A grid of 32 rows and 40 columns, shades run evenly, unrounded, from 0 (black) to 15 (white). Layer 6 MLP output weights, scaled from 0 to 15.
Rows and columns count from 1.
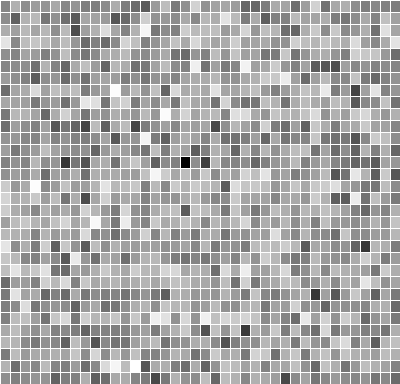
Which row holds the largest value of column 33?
8
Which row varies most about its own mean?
14
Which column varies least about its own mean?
3
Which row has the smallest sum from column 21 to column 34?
12
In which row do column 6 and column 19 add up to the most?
27
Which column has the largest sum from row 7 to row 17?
32
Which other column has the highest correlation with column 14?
11
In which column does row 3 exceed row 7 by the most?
15
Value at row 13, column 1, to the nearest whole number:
9
